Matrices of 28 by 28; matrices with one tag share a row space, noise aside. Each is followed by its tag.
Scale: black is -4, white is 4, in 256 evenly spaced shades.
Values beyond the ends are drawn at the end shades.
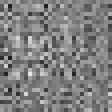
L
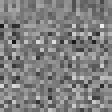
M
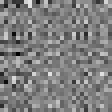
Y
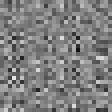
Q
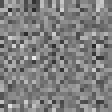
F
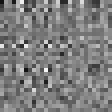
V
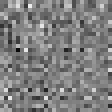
L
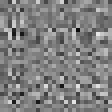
Q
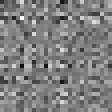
V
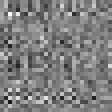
L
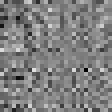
Y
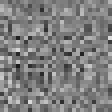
L
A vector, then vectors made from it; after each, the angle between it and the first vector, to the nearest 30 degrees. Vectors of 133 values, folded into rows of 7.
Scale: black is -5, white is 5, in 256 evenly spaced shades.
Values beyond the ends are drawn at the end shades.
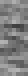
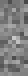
120 degrees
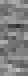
30 degrees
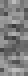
30 degrees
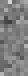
90 degrees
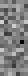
90 degrees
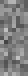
90 degrees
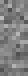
120 degrees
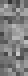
120 degrees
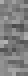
30 degrees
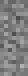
90 degrees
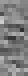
30 degrees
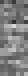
150 degrees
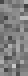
90 degrees
